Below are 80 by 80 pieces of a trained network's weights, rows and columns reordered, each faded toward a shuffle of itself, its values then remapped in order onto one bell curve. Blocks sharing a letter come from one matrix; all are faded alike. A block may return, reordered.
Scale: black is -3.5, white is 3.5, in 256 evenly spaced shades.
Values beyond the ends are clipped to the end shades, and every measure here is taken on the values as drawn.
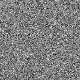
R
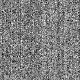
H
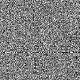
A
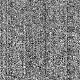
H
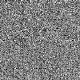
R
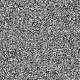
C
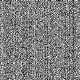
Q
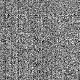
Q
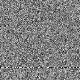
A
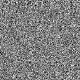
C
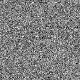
R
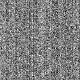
H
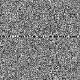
A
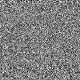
C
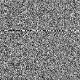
A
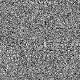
R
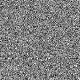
R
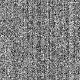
H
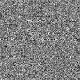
C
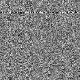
A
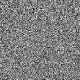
C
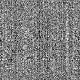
Q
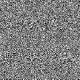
C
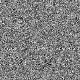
R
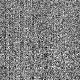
Q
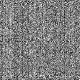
Q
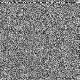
A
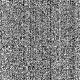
Q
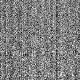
Q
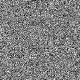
C
